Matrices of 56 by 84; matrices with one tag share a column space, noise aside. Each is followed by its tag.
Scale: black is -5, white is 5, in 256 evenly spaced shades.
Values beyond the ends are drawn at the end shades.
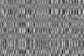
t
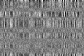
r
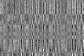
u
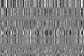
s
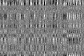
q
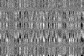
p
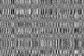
t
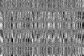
p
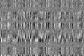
p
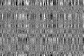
q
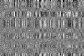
r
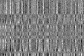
u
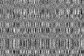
t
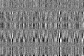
p
